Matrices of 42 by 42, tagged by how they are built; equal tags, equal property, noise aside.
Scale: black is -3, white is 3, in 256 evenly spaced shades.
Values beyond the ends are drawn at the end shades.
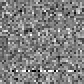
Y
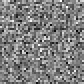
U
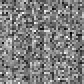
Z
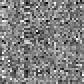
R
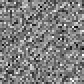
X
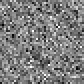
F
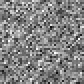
X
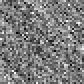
F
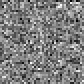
R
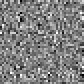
R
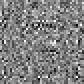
R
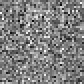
Z
